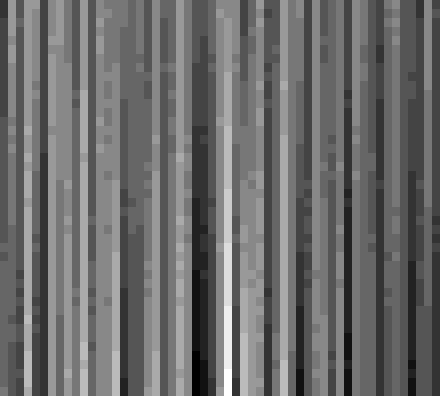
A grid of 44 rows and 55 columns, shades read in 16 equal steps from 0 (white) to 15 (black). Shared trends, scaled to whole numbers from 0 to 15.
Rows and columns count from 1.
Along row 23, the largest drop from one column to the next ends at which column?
7
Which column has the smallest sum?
29
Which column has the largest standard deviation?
31
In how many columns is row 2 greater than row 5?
9
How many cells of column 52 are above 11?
25
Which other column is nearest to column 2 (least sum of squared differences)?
54
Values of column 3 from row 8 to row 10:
10 10 10
